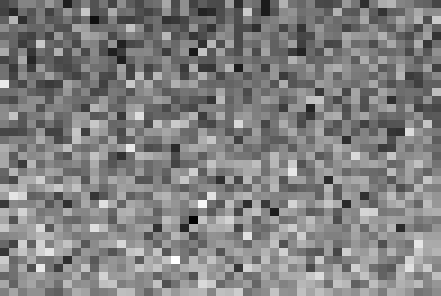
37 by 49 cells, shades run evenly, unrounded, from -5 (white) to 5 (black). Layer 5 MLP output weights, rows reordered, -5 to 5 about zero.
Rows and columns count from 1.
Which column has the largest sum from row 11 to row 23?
14
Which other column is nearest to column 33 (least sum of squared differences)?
46
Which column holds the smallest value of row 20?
40
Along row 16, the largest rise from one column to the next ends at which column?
49
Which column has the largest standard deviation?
23
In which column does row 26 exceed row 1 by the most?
39
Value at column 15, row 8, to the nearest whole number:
1
